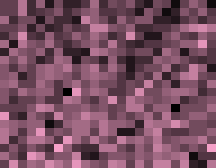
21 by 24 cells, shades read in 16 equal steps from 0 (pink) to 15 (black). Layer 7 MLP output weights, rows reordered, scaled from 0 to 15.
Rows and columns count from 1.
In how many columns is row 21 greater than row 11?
7
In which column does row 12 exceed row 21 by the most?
8
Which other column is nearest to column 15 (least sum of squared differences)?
14
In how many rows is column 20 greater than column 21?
13
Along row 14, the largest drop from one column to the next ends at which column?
21
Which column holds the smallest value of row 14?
5
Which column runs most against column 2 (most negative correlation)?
23
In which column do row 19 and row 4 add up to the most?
6
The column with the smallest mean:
11
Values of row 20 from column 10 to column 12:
12 13 9
